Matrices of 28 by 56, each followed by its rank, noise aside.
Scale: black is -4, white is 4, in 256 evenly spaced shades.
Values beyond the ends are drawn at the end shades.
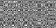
four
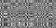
two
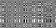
two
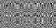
two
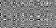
three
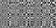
two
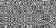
five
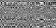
three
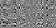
four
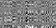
three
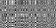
two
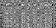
four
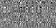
three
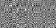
three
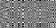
two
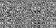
four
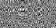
five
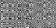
four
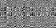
three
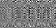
four
